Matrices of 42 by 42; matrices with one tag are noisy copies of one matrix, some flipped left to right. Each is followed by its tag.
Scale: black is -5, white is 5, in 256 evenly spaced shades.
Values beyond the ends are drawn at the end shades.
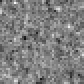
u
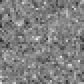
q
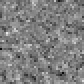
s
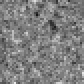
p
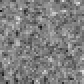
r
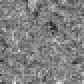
p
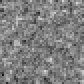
r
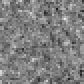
r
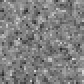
r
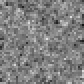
q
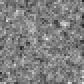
q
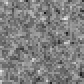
r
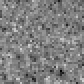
s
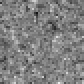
p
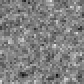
s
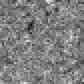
p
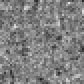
u
